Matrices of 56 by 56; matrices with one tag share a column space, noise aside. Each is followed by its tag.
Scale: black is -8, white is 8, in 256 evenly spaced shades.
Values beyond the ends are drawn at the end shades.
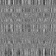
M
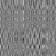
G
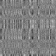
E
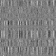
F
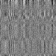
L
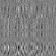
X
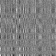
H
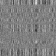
M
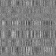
F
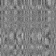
G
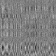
X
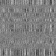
M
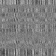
M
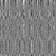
L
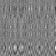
X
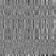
E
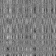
H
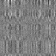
L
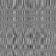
G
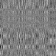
G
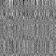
L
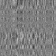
G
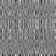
E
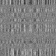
M
